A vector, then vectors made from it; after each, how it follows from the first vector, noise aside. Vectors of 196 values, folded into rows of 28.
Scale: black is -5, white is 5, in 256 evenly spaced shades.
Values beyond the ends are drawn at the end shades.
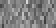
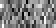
negated, scaled up.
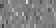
partly zeroed.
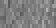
wrapped around, shrunk.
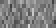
reversed.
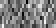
negated, scaled up.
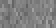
wrapped around, shrunk.
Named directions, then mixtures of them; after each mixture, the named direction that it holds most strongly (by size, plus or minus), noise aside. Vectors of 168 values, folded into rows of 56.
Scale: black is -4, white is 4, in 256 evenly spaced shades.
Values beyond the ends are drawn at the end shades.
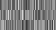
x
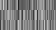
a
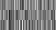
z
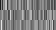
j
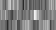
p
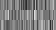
x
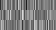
x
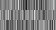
x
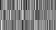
x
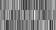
x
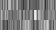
p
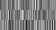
x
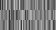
z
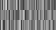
j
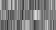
p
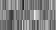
p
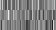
j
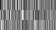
x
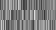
x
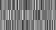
x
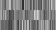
p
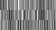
a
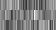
p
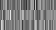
x
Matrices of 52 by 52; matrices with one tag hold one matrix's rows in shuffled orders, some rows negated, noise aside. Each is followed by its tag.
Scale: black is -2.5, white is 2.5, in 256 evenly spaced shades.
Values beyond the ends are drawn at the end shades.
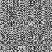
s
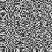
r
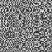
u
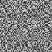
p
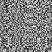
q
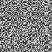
p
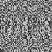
p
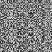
s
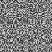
s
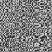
u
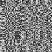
r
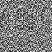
s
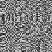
r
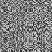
q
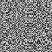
q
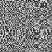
u
